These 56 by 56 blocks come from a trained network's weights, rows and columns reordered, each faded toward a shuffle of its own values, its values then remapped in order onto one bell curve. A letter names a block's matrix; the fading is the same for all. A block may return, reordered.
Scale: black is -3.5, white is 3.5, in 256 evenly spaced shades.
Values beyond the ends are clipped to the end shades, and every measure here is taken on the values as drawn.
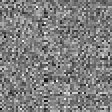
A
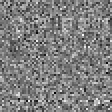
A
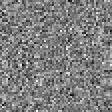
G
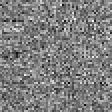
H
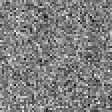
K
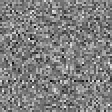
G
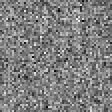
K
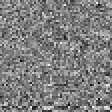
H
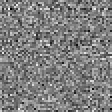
H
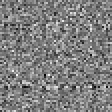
H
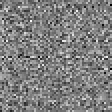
H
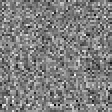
G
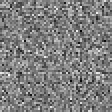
A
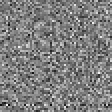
G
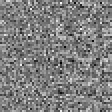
A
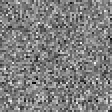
H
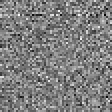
G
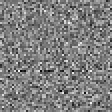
G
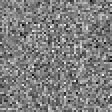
K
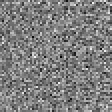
G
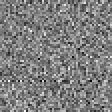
G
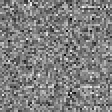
A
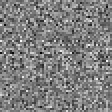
H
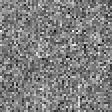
K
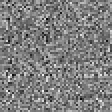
A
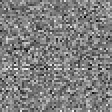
H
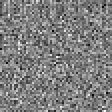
G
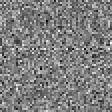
G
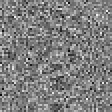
G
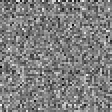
H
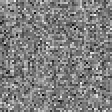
K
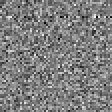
G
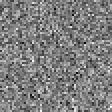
K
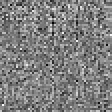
A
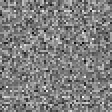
A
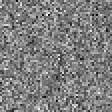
K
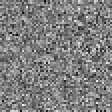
A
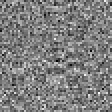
G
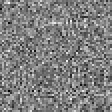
G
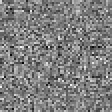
H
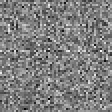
A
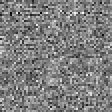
G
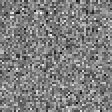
K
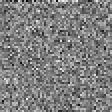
G
